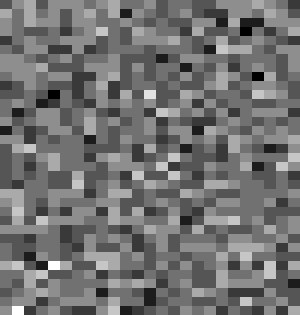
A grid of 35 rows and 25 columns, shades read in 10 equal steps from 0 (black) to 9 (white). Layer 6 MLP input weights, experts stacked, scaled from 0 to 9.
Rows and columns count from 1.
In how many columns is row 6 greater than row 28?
8
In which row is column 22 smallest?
9
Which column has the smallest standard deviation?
6
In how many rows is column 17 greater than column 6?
12
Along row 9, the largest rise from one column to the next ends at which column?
23
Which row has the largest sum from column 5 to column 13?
30
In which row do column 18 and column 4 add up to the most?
25
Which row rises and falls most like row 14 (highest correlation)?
2
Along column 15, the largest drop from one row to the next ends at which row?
19
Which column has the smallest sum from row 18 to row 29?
3
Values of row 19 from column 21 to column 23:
6 1 3
